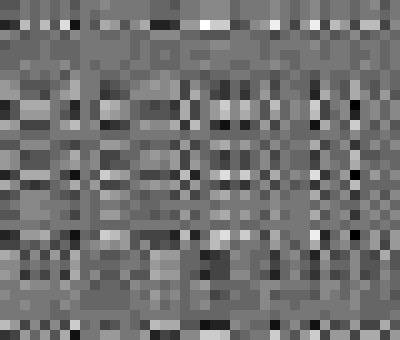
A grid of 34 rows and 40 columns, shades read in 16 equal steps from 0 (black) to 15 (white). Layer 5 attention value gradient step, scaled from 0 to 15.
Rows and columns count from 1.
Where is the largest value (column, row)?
21, 3
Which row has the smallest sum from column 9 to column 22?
33
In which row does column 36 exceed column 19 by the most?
13
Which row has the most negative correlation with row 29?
6
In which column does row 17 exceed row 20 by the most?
36
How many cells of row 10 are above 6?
22
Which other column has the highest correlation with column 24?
30
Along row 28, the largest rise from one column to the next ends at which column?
8
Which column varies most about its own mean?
32
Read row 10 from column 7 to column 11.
9 10 7 7 3
